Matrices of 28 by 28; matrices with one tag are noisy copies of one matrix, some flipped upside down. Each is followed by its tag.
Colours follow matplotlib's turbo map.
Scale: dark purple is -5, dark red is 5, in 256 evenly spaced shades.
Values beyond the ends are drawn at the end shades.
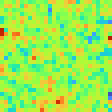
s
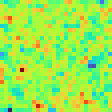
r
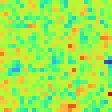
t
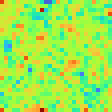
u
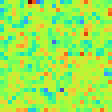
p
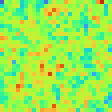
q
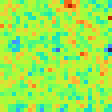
t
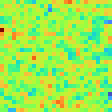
s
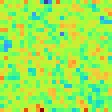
u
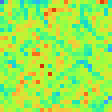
q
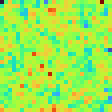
q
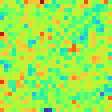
u
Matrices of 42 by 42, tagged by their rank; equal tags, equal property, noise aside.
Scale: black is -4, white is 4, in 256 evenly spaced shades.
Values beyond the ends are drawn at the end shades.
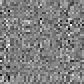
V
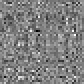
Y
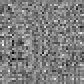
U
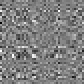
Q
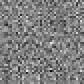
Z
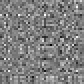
V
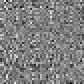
Y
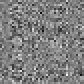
Z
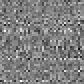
Q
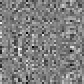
V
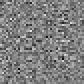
Z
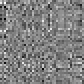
Q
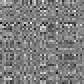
Q
